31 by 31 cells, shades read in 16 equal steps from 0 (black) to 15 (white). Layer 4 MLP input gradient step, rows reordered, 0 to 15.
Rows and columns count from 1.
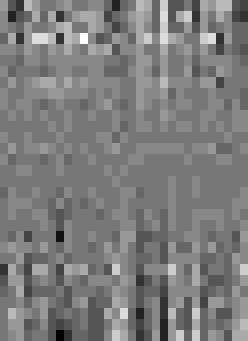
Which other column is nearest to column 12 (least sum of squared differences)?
24
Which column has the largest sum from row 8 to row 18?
21
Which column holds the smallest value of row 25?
1
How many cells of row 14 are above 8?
4
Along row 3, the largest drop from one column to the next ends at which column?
22
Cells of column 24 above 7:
12
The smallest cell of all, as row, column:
31, 8
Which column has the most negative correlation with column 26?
3
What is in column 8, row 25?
4
